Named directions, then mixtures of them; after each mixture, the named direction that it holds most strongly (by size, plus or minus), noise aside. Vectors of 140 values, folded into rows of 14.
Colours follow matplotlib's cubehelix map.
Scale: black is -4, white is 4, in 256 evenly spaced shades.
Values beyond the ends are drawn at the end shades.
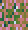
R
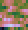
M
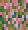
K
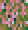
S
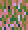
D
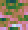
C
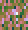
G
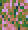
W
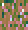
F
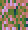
W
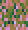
R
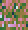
R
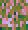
S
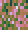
W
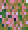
S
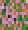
S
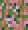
R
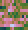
M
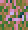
K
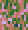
K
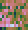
M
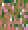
F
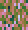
D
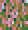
S
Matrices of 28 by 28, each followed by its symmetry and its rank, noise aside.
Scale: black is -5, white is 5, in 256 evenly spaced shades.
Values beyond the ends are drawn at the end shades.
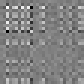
symmetric, rank one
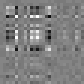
symmetric, rank one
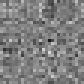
no symmetry, rank three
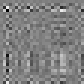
no symmetry, rank two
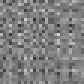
antisymmetric, rank two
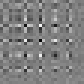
symmetric, rank one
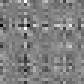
antisymmetric, rank two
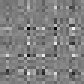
symmetric, rank two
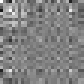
symmetric, rank two
